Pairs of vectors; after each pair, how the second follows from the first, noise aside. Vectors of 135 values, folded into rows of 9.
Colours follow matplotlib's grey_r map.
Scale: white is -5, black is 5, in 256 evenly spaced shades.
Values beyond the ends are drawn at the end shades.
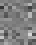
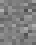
wrapped around, negated, shrunk.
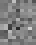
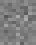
reversed, negated, shrunk.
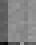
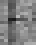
wrapped around.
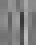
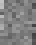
wrapped around, partly zeroed.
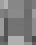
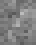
wrapped around, shrunk.
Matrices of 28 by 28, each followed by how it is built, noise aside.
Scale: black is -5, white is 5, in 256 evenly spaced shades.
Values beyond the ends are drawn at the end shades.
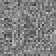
blocks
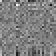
low rank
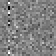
uneven columns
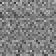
repeating columns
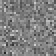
low rank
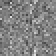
uneven columns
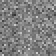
repeating rows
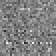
uneven rows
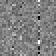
uneven columns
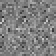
repeating columns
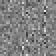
uneven columns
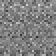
repeating columns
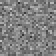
repeating columns
